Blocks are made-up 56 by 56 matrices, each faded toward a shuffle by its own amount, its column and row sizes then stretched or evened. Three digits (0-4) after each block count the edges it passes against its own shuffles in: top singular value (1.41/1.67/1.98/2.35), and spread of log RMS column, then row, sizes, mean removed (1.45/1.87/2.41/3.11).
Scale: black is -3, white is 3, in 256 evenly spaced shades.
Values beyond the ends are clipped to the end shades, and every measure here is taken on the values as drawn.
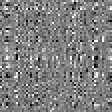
4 3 2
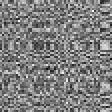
4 1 0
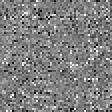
0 2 2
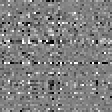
3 2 4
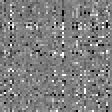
3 3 3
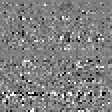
0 1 4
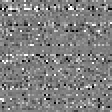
2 0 4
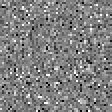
0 1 0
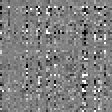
1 4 3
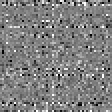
1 2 4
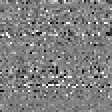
2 0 4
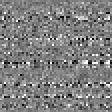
3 0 4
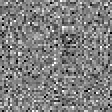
3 1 0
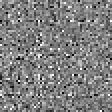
2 1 2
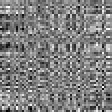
4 4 3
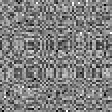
4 1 0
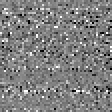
0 0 3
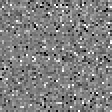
0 0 1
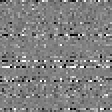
2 1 4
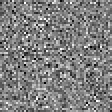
2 1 0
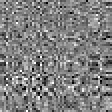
4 2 3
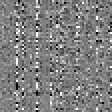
2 4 1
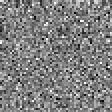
2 0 0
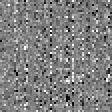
0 4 1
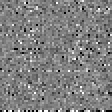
1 0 3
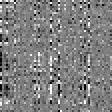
4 4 1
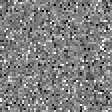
0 0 0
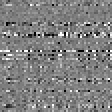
3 1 4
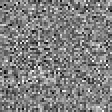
2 0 1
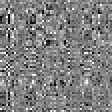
4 3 2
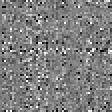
0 3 3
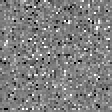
0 1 1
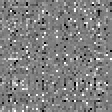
2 2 1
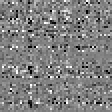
2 2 4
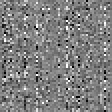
0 4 1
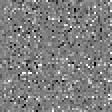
0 2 1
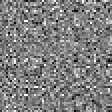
3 2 2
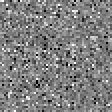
0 1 1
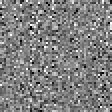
2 2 0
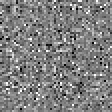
2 1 1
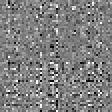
3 3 2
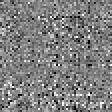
0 2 3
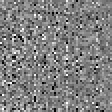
2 3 0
